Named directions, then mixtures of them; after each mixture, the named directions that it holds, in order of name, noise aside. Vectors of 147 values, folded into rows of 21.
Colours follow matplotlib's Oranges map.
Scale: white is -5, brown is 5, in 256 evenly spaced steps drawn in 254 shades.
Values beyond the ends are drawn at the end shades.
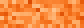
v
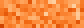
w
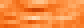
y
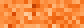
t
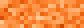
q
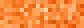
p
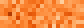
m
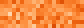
m.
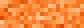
q.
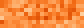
p, q, y.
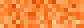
m, w.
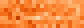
m, w, y.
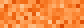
m, q, t.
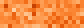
t.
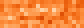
p, v, y.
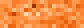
p, t.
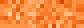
m.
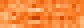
v, y.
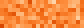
w.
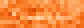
m, q, y.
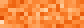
p, q.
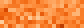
q, t, w.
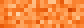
m, p, w.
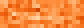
q, v, y.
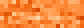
m, v, y.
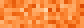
p.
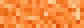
w.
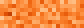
m, p, v.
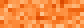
q.
